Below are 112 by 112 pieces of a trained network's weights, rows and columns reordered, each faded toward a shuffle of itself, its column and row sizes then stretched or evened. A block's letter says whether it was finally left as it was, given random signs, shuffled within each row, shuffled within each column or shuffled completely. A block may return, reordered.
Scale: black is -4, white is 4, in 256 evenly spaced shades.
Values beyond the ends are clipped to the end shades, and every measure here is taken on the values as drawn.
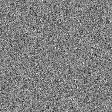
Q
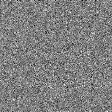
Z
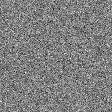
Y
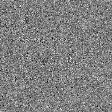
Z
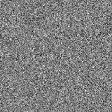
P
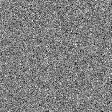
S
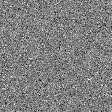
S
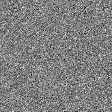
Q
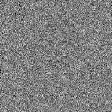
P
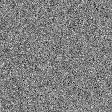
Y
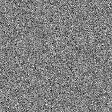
S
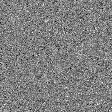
Q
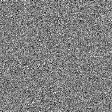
Z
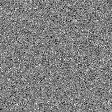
Q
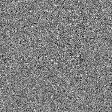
Z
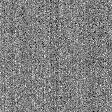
S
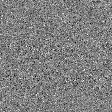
Q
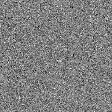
S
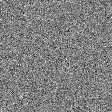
Y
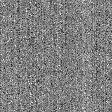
S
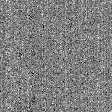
S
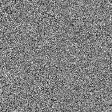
S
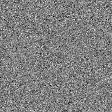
Q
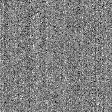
S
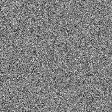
S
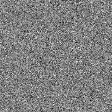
Z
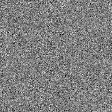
Z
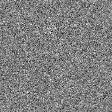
Z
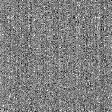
P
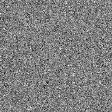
Z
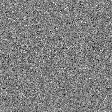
Q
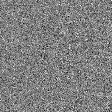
S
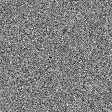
Y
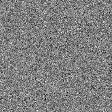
S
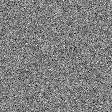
Y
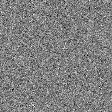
S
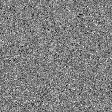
Q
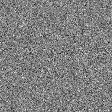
Q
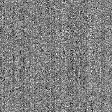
P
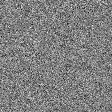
Y
